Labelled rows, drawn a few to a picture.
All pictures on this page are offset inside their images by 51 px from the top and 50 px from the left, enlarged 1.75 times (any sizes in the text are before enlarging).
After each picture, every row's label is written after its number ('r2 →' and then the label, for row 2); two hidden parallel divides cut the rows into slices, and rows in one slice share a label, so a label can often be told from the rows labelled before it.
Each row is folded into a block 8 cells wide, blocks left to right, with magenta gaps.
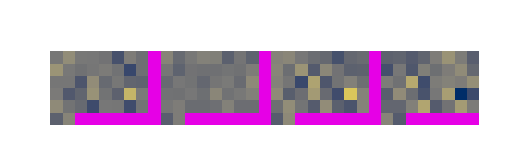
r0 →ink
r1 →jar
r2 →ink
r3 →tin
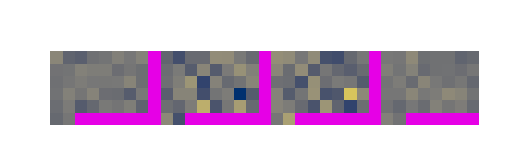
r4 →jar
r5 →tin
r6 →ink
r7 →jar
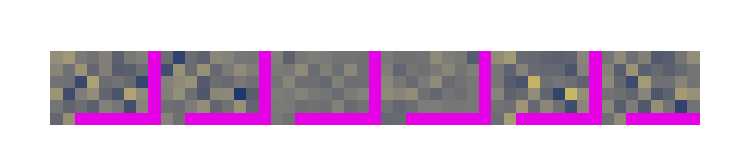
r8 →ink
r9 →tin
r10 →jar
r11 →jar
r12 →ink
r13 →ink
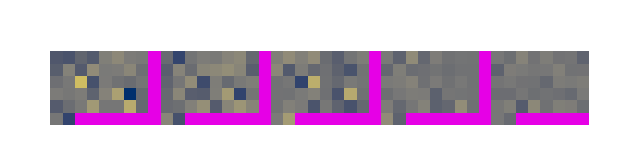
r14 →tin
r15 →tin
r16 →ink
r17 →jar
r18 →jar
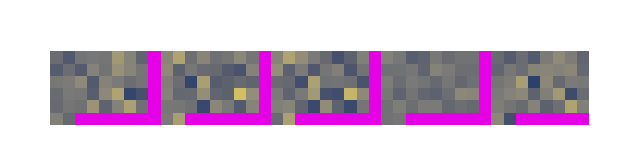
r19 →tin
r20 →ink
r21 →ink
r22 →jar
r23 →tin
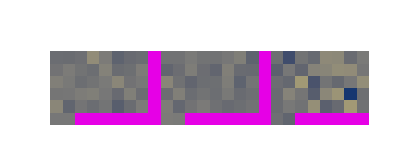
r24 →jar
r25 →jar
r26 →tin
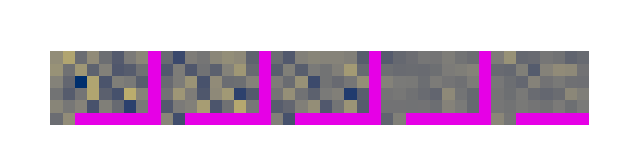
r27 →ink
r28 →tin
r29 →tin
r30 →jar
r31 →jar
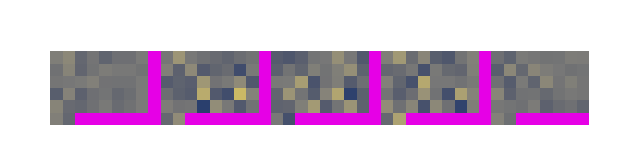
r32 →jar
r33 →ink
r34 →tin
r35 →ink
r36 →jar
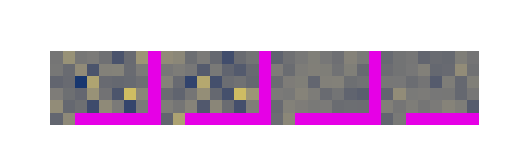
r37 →ink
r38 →ink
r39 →jar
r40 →jar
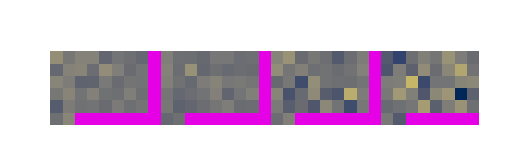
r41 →jar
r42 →jar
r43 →ink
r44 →tin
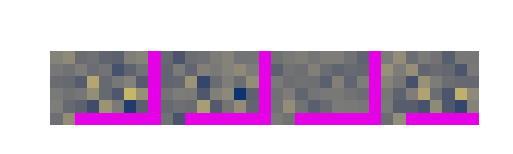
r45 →ink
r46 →tin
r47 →jar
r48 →ink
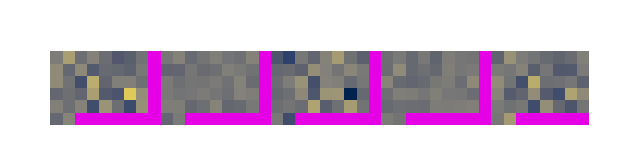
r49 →ink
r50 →jar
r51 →tin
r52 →jar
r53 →ink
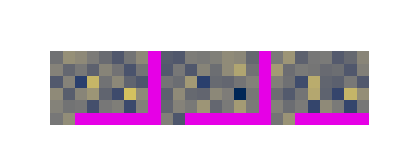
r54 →ink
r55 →tin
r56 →ink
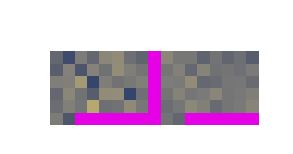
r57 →tin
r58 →jar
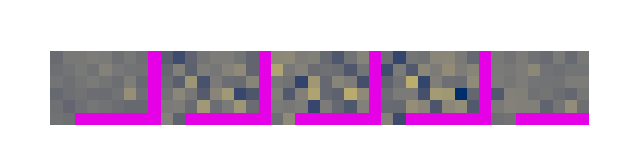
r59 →jar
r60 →tin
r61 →ink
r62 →tin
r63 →jar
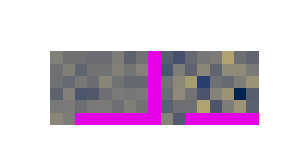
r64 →jar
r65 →tin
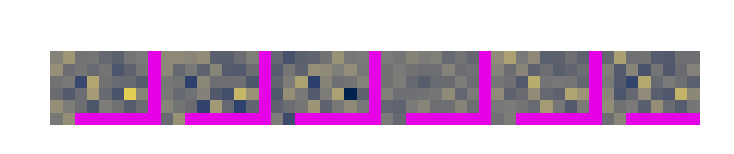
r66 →ink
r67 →ink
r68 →tin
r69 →jar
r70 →ink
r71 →ink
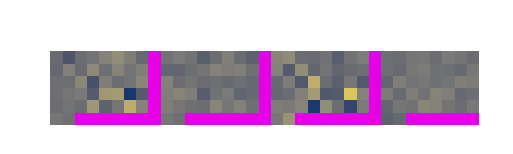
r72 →tin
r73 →jar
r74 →ink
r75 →jar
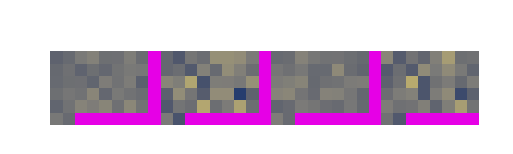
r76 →jar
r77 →tin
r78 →jar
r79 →tin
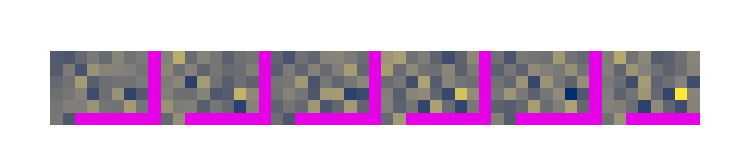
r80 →tin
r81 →ink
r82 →tin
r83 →ink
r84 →tin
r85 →ink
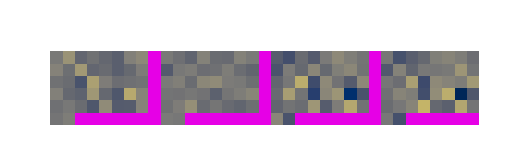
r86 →ink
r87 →jar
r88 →tin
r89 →tin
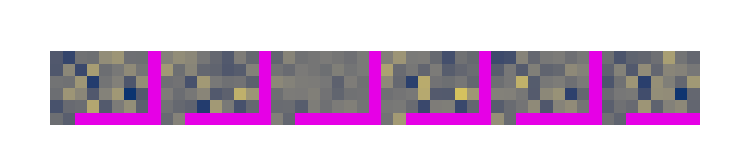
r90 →tin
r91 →ink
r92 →jar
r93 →ink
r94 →tin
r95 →tin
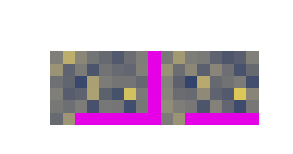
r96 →ink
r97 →ink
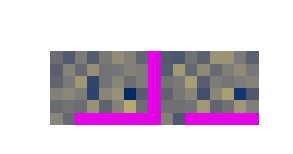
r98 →tin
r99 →tin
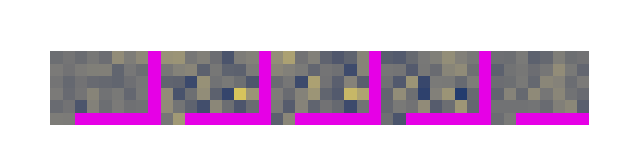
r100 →jar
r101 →ink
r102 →ink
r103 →tin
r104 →jar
